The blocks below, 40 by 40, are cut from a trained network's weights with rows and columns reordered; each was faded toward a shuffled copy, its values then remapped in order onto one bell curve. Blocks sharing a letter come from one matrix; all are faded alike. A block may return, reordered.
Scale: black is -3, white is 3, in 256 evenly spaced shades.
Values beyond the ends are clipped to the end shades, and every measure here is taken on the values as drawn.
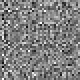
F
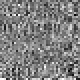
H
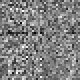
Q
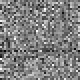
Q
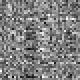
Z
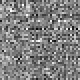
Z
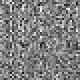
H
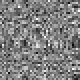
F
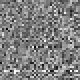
H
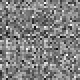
Q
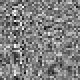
F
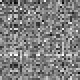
Q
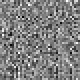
H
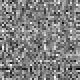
Q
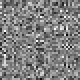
F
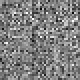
Z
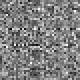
Z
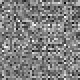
F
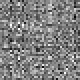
Q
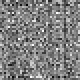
Z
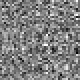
F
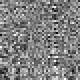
F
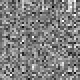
H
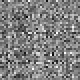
Z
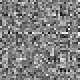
H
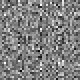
F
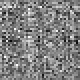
Z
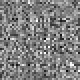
Z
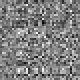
F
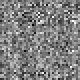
Z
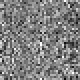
H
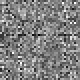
Q
